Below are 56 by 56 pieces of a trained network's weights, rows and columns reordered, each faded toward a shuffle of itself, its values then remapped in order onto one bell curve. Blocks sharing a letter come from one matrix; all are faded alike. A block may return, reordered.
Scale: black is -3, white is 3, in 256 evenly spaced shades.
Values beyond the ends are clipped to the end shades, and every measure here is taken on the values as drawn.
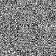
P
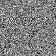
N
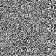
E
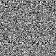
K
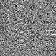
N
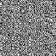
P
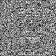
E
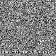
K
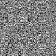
E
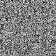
K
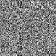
E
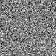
N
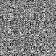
E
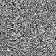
N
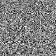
K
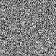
P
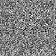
N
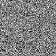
N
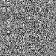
E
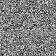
K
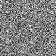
P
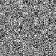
E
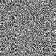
P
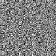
E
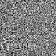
E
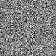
E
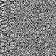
E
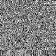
P
